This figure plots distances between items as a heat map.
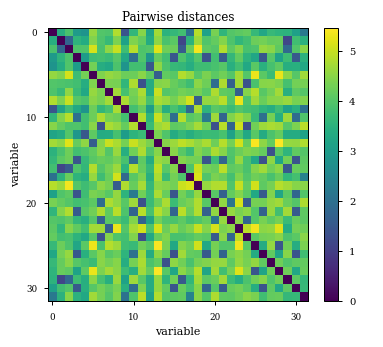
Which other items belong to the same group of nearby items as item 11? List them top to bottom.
6, 20, 22, 24
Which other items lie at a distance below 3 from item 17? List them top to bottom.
0, 9, 31
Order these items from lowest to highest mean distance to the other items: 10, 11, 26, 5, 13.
26, 10, 11, 5, 13
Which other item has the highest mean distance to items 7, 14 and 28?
13
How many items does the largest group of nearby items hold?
7
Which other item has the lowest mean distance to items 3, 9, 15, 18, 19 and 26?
30
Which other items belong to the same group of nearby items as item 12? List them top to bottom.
4
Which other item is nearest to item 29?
1
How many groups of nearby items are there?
10
